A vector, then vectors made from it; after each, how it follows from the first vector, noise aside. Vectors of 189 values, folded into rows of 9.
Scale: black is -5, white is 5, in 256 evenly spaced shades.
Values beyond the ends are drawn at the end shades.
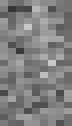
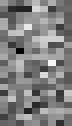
scaled up.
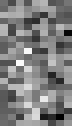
reversed, scaled up.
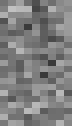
negated.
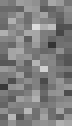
wrapped around, negated.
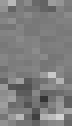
reversed, negated, partly zeroed.
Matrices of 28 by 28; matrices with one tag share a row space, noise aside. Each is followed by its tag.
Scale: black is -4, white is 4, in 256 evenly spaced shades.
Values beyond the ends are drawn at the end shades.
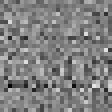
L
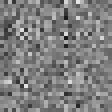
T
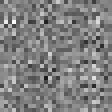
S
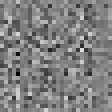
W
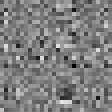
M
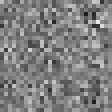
S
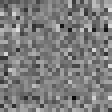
L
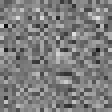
M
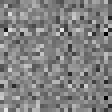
L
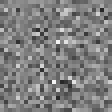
M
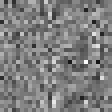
S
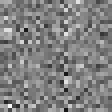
T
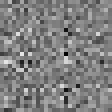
T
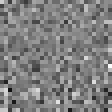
L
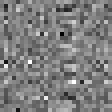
M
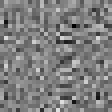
M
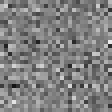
L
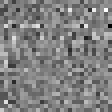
L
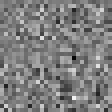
M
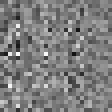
W
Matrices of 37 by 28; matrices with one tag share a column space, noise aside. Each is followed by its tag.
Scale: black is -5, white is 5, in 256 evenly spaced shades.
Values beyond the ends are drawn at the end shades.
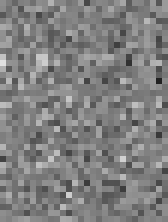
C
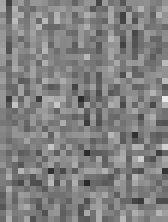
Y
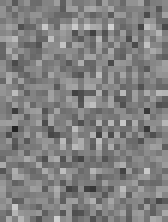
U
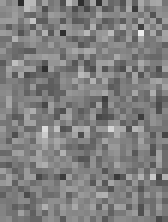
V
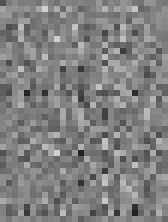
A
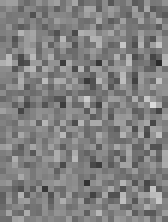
C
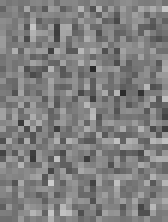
A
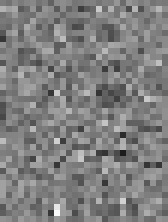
A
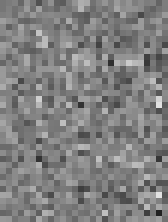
C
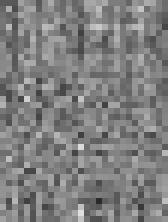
Y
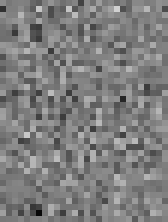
A
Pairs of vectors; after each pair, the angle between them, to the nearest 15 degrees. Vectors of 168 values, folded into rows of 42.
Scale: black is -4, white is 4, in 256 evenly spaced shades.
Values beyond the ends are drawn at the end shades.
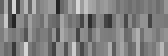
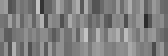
90 degrees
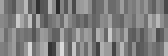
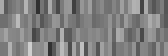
45 degrees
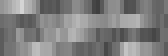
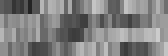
150 degrees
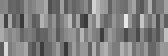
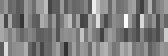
15 degrees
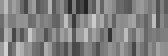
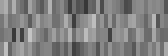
30 degrees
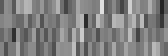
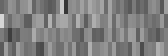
75 degrees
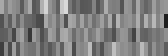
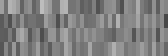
30 degrees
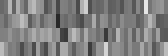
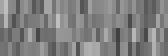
120 degrees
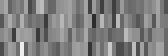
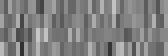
150 degrees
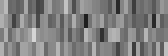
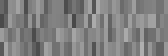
120 degrees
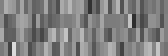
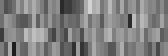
150 degrees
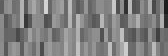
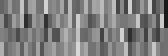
30 degrees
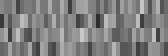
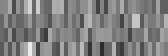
75 degrees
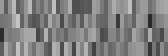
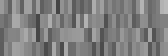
45 degrees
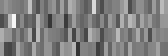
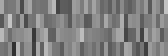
75 degrees
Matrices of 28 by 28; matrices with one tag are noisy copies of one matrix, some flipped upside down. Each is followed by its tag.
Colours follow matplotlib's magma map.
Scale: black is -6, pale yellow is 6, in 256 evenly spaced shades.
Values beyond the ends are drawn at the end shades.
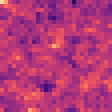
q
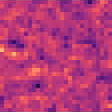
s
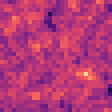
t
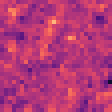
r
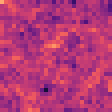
q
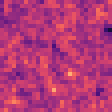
r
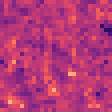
r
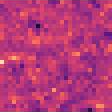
s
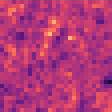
r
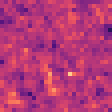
r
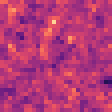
r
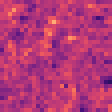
r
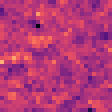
s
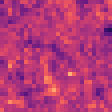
r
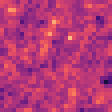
r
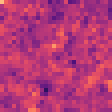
q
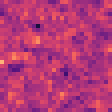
s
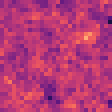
t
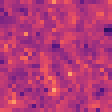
r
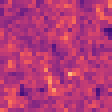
r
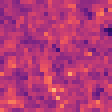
r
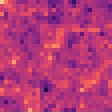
q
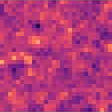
s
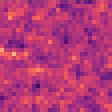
s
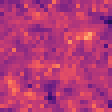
t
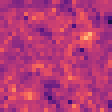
t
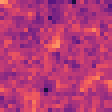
q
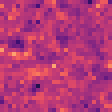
s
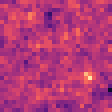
t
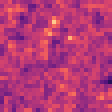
r
